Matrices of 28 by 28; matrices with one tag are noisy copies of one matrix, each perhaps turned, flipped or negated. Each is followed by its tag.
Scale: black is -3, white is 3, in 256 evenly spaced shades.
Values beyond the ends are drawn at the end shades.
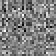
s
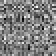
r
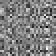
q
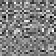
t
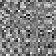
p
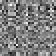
q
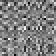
p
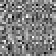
r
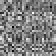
r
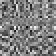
p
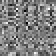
q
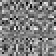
p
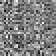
r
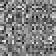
r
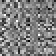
p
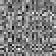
r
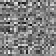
s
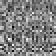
r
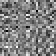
p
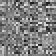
s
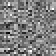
s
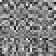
p
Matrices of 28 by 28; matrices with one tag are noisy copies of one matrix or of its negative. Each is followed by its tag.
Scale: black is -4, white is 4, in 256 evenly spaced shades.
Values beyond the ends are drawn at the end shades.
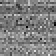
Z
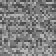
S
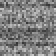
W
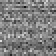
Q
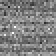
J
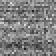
Q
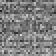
S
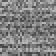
J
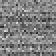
J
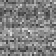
W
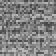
S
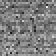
S
